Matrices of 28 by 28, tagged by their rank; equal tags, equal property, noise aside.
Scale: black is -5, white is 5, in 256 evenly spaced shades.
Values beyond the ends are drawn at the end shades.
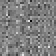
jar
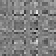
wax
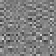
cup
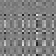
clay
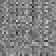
jar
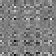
wax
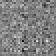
jar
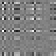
clay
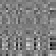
wax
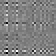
clay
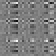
clay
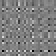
wax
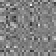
cup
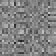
cup
